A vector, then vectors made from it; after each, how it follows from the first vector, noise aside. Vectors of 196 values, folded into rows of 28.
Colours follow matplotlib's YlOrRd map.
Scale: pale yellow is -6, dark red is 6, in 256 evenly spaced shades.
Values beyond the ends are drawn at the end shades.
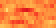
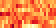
wrapped around, negated, scaled up.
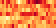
wrapped around, scaled up.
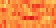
reversed.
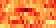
scaled up.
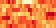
wrapped around, negated, scaled up.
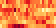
wrapped around, scaled up.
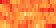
wrapped around.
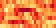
scaled up.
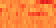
wrapped around, partly zeroed.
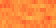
reversed, negated, shrunk.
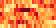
scaled up.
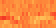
wrapped around, partly zeroed.
